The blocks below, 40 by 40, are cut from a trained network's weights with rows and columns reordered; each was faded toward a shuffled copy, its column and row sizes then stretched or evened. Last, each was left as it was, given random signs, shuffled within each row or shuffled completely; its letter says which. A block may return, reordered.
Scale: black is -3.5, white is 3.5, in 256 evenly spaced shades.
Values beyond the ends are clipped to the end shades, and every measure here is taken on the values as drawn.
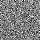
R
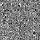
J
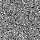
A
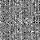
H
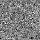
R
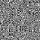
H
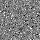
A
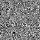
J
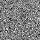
R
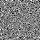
R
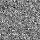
R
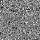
R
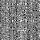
H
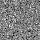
A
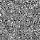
H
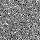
A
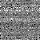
H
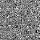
J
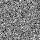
A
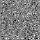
J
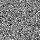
R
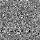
J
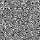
J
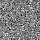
A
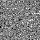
R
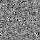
R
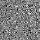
J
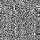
H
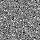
A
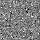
A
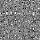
J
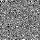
R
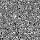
R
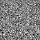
J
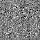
R
